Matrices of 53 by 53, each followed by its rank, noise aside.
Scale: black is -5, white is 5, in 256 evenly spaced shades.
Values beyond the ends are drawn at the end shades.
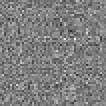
eight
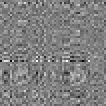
four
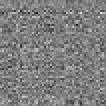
six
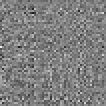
six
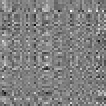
four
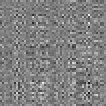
four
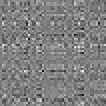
four
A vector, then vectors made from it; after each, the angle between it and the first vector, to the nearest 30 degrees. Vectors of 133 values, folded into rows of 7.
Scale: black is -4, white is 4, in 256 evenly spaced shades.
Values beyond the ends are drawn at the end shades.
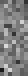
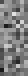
60 degrees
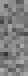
120 degrees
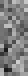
120 degrees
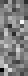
30 degrees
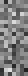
60 degrees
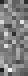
30 degrees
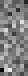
30 degrees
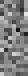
90 degrees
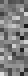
90 degrees
